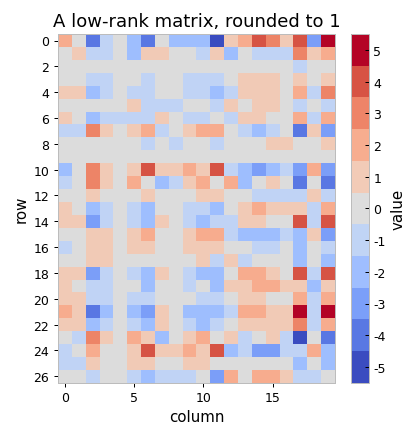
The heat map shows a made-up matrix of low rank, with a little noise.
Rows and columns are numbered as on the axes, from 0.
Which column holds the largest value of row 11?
2
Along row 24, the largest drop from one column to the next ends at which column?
12
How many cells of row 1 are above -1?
12
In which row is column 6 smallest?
0
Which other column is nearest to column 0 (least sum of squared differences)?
13
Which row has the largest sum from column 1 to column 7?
10
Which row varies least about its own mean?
9
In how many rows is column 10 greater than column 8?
11
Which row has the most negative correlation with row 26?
24
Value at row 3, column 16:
0
